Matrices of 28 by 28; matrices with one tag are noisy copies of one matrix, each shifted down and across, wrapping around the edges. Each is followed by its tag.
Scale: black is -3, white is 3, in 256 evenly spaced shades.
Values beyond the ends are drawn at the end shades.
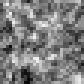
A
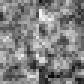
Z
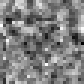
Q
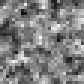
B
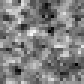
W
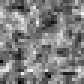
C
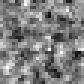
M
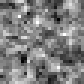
W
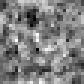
A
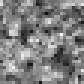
B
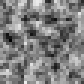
Q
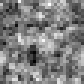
A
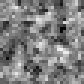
C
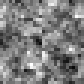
W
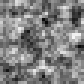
B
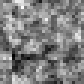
Z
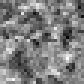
B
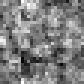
Z
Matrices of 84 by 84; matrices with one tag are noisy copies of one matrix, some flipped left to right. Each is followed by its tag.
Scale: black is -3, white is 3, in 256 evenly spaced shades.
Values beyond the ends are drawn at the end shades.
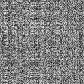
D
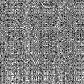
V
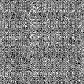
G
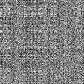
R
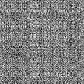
G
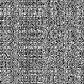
R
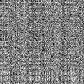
V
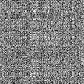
G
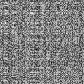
D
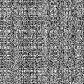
R
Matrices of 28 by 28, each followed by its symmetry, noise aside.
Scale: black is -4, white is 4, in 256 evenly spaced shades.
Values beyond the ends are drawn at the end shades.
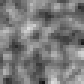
symmetric.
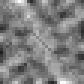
same after a half turn.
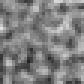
antisymmetric.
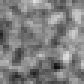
antisymmetric.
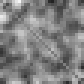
symmetric.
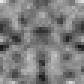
mirrored left to right.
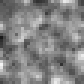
symmetric.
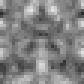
mirrored left to right.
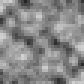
same after a half turn.
